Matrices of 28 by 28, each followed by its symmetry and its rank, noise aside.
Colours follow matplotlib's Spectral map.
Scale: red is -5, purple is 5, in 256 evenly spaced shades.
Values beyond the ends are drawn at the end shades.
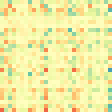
no symmetry, rank three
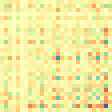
symmetric, rank two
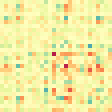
symmetric, rank three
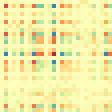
symmetric, rank one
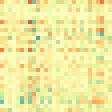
no symmetry, rank three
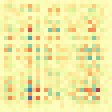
no symmetry, rank two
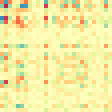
no symmetry, rank two
